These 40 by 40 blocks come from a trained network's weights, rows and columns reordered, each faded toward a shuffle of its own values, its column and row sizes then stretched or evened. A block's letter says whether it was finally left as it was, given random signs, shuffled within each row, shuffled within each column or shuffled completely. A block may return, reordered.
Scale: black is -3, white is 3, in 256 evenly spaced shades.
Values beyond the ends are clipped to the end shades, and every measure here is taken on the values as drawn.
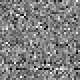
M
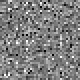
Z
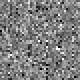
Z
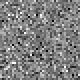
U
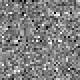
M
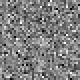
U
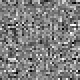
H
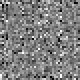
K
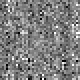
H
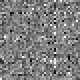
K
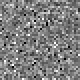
U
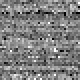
M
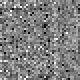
Z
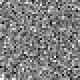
U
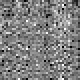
H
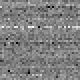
M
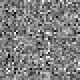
K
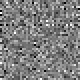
K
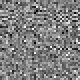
H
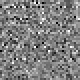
M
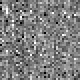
Z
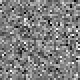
Z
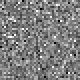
U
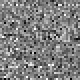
M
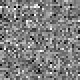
K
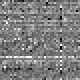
H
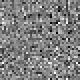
H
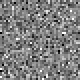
U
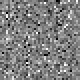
Z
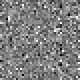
Z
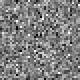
Z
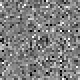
K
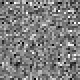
K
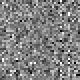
K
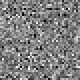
M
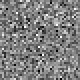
Z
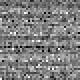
M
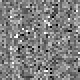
Z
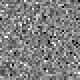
U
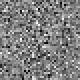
Z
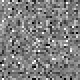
H
